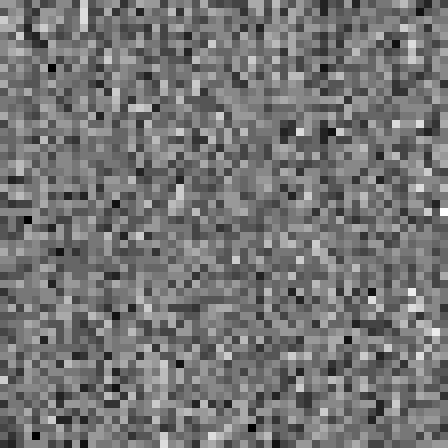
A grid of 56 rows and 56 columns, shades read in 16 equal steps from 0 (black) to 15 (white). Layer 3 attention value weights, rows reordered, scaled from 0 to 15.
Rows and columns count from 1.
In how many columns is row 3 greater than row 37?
21
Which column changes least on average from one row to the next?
39
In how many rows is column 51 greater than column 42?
18
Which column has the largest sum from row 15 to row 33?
53
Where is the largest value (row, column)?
27, 56
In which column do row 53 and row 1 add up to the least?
47
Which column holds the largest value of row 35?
37
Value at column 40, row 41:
3
